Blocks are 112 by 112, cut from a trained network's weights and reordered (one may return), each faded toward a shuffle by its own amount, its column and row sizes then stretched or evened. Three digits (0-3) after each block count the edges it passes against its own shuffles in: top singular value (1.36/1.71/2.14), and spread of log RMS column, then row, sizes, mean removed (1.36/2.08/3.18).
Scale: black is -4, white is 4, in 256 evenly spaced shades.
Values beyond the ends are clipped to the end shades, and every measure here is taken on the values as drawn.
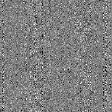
1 3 1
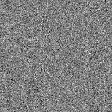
1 1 0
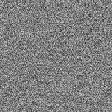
2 0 0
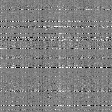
3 0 3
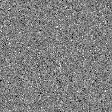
0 1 0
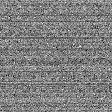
3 0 0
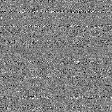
1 1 3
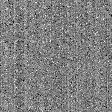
1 0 0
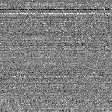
3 0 2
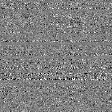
1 1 3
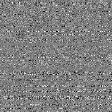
1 1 3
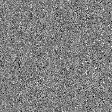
0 2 0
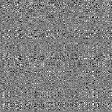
3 2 3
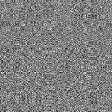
3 1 2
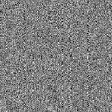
3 2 1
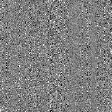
1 3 0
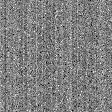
2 0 0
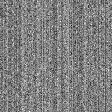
3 0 0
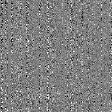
1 3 1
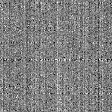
3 1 2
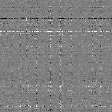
3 2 2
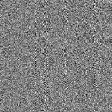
2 2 0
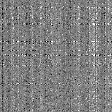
3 2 2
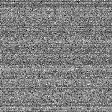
3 0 0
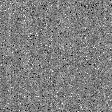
0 0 1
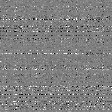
1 1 3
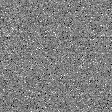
0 0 0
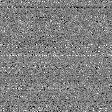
1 0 2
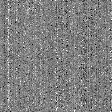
2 2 0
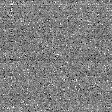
1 1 0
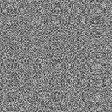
3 1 1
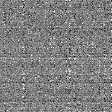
2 2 0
